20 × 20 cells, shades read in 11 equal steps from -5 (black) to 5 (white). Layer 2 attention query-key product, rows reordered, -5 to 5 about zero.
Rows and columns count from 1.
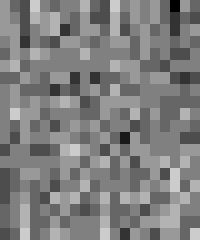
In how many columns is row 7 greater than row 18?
7
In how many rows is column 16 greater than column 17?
7
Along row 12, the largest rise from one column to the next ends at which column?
14
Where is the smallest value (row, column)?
1, 18
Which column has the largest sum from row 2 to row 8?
12
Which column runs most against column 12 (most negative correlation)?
3
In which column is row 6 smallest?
17
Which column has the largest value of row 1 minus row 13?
4
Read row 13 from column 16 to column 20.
0 0 0 1 1
